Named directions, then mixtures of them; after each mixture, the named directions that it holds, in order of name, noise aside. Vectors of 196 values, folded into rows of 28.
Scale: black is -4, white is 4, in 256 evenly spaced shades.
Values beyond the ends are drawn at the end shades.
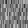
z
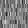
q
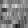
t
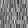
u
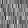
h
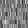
q.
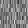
u.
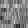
t, u.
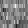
h, t.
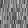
u.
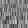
h, q, z.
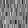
q.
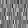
h, u, z.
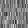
h, q, u.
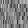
h, u, z.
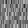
z.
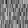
z.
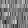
h, q, t.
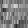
h, t.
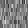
q, u.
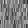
u, z.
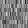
q.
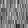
q, t, u.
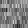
h, t.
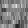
t.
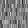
q.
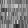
h, t, z.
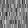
q.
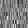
h, q, u.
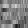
t.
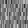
z.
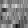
t.
